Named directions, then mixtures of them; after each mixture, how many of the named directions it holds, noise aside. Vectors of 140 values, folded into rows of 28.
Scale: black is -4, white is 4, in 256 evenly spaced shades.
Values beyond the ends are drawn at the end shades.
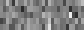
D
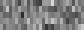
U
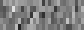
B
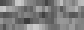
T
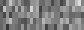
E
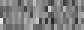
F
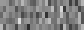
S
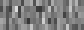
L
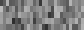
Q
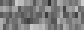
three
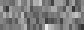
two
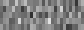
three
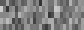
one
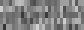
three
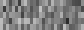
four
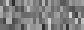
two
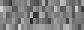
three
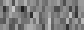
two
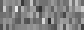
four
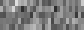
four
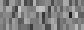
two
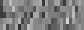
two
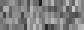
two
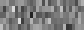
two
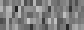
one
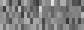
two
